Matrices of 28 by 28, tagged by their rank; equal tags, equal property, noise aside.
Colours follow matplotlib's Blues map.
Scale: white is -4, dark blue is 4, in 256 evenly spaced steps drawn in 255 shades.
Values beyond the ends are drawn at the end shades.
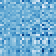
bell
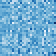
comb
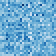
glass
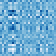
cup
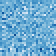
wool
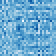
comb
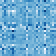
bell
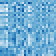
bell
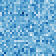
wool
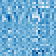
bell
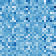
bell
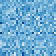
comb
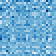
bell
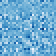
comb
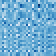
bell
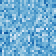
wool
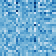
bell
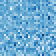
glass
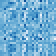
bell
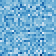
glass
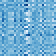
cup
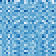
cup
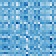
cup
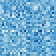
glass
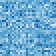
wool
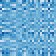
cup
